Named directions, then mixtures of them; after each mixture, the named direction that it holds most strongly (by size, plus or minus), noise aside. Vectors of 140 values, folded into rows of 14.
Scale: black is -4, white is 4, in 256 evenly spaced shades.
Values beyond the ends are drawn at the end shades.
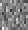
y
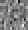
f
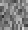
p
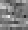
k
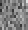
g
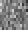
g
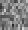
p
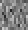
y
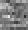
k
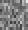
g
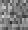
k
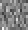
y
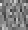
y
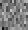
y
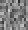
f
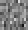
f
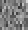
g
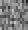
g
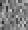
y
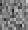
g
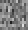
f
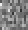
y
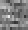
k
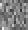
y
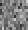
g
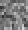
p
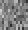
p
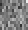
g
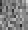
g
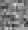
k
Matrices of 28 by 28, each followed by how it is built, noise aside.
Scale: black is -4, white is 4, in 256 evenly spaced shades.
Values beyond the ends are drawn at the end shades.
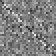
diagonal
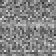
repeating columns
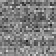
blocks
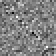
diagonal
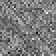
Toeplitz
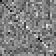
diagonal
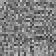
blocks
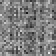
blocks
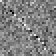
diagonal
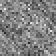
Toeplitz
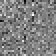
uneven columns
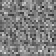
repeating columns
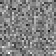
repeating columns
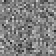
blocks
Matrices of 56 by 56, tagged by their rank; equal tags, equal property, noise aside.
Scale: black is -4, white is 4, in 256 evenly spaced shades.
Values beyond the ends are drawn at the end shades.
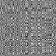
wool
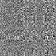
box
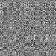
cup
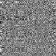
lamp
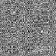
lamp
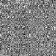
cup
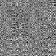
cup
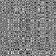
wool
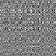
wool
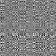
wool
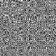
lamp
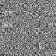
lamp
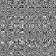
cup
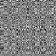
wool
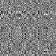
wool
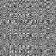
wool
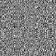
lamp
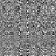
wool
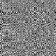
wool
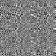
wool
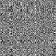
box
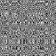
wool
